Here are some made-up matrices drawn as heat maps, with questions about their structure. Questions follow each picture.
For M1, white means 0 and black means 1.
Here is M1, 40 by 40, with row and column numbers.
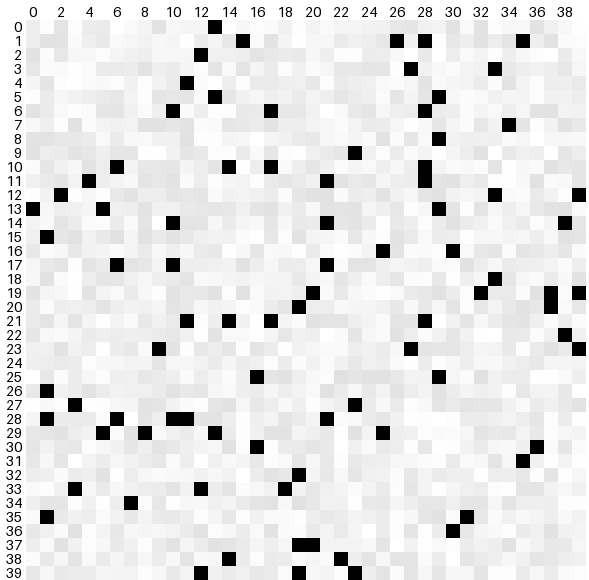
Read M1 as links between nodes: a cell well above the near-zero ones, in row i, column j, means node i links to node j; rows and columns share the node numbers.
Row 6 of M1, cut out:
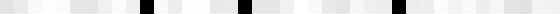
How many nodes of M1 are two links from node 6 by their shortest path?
4
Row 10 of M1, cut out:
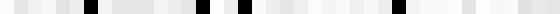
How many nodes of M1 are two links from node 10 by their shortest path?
4
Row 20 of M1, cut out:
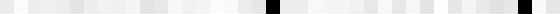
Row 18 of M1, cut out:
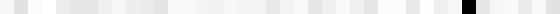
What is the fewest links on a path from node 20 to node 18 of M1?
5
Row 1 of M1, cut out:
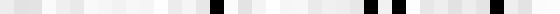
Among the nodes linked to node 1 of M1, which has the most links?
node 28
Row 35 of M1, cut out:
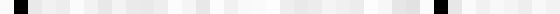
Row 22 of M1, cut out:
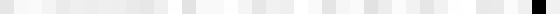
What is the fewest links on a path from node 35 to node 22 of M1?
6
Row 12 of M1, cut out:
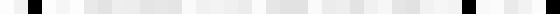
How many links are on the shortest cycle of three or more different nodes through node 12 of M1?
6
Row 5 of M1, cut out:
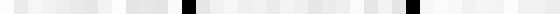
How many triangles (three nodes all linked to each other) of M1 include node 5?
1
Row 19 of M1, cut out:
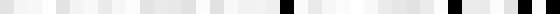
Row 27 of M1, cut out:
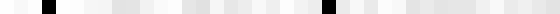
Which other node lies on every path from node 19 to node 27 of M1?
node 39
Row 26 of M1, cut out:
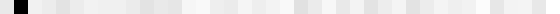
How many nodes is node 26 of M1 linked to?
1
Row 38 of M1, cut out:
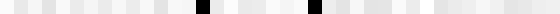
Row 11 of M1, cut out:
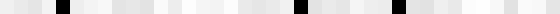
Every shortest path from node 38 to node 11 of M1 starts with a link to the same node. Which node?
node 14
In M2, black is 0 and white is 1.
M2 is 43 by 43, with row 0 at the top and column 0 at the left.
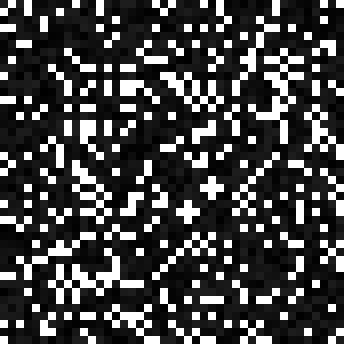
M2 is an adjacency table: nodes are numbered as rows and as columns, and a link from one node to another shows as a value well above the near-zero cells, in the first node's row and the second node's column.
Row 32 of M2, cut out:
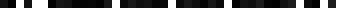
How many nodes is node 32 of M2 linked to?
9
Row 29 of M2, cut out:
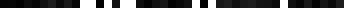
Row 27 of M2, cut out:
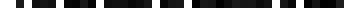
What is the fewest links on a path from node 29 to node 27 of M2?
3
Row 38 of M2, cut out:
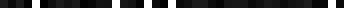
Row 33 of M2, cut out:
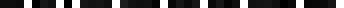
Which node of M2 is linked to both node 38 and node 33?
node 14
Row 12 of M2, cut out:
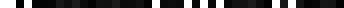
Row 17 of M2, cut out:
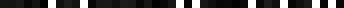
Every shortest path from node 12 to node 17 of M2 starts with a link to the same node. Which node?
node 34
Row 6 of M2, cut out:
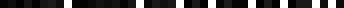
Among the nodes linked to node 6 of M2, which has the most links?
node 26
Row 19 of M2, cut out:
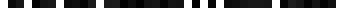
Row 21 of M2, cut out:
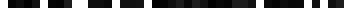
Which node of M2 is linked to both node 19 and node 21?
node 0
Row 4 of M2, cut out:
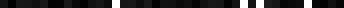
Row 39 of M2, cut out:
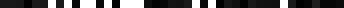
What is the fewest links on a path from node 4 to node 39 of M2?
4
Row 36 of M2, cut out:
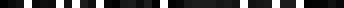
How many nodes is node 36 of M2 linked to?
8
